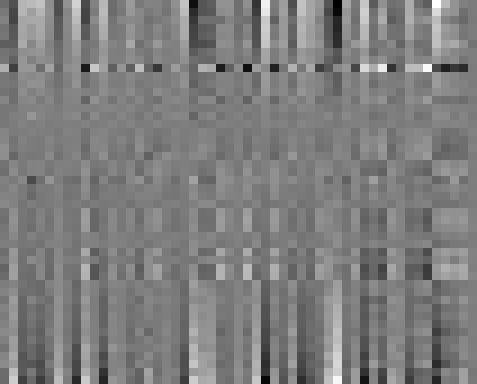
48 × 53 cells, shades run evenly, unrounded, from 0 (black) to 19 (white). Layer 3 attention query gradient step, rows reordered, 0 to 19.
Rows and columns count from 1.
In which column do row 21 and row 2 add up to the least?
38
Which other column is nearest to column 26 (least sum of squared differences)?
15
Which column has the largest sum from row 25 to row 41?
10
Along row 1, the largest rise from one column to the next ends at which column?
30
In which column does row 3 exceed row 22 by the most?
41
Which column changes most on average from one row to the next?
48
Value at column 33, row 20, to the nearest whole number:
11
